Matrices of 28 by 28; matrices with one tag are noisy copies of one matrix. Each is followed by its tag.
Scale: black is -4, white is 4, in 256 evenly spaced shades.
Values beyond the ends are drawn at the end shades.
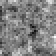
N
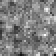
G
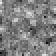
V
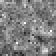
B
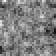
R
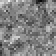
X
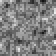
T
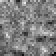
B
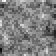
R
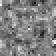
T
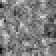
R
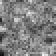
V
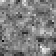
B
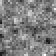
V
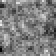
R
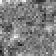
X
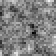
N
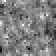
R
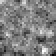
B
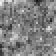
X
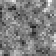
N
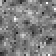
V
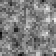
G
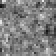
R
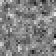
T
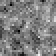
G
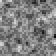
T
